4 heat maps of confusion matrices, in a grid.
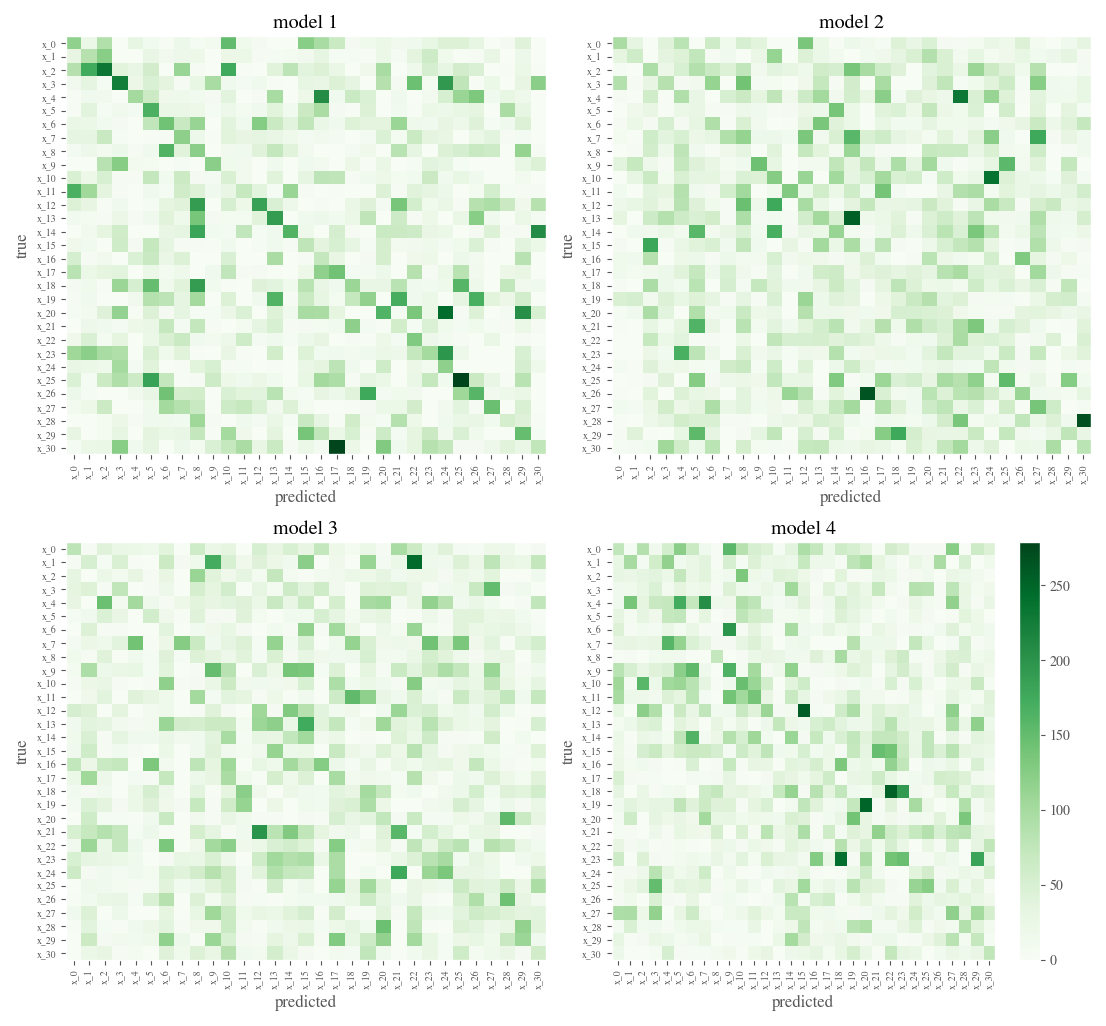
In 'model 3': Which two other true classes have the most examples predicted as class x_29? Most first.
x_28, x_20
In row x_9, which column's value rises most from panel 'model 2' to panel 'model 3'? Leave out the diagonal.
x_15
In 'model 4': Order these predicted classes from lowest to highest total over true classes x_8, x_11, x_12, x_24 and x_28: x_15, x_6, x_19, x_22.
x_22, x_6, x_19, x_15
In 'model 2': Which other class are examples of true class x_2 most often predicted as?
x_15
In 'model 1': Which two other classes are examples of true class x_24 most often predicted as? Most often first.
x_3, x_17
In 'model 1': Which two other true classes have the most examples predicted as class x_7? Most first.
x_2, x_27
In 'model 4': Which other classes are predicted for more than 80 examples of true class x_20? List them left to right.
x_7, x_19, x_28
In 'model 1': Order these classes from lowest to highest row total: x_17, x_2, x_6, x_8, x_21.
x_21, x_17, x_8, x_6, x_2
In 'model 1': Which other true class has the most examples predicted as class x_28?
x_5
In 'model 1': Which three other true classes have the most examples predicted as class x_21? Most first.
x_19, x_12, x_6
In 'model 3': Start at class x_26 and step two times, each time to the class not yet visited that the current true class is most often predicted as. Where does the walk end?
x_20
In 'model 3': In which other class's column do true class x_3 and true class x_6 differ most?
x_27
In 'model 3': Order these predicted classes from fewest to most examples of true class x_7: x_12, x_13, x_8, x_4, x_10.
x_12, x_10, x_8, x_13, x_4
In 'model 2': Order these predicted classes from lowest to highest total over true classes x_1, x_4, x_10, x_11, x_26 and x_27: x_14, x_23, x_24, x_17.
x_14, x_23, x_24, x_17
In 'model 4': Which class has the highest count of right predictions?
x_9
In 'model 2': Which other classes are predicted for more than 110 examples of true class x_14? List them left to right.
x_5, x_10, x_23
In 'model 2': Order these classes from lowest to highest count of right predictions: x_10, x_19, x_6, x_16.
x_16, x_19, x_6, x_10
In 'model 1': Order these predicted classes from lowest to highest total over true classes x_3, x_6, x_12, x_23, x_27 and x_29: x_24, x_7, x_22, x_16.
x_16, x_7, x_22, x_24
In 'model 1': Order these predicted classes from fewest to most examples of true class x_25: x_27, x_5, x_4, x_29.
x_27, x_4, x_29, x_5
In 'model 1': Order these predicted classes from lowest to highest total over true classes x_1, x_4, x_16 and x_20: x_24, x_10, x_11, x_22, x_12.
x_12, x_11, x_10, x_22, x_24
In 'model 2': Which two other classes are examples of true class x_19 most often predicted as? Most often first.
x_12, x_20
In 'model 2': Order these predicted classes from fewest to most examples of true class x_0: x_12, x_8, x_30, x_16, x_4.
x_16, x_30, x_8, x_4, x_12
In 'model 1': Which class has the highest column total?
x_8
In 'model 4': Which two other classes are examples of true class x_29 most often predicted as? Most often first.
x_14, x_27
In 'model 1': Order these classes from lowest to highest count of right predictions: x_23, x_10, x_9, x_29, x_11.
x_10, x_11, x_23, x_9, x_29
